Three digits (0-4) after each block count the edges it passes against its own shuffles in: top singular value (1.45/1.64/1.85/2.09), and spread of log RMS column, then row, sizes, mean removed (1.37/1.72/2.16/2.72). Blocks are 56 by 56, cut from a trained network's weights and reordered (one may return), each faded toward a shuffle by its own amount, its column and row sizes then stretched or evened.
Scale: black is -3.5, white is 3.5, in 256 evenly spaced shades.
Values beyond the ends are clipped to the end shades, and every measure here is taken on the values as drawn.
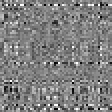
4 2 4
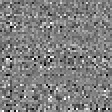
2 2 4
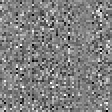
0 4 1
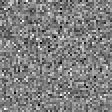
1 1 1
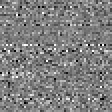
0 0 4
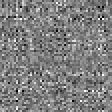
2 2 3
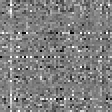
1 2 4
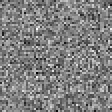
3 1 0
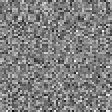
3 0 2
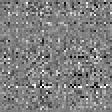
2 4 4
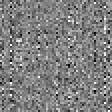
2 4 0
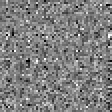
1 3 2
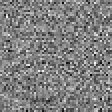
3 1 2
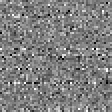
0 0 3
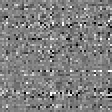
0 3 4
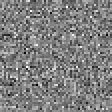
3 0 3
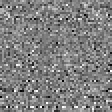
1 0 3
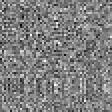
3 2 0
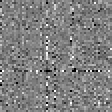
2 3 1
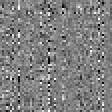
2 4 1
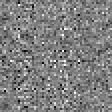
1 3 2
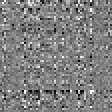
4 4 4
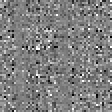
0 4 3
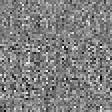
2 2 3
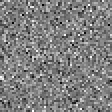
0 0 0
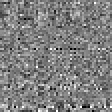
2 0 3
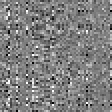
3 4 2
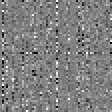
2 4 0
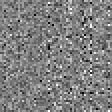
1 3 0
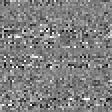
0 1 4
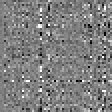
3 4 2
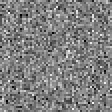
0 0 0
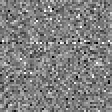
0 0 1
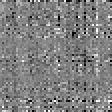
2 2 4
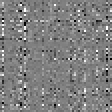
2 4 3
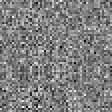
3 3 2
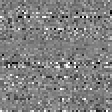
0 0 4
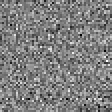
2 1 0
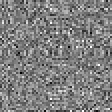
3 1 2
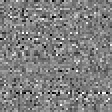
1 0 3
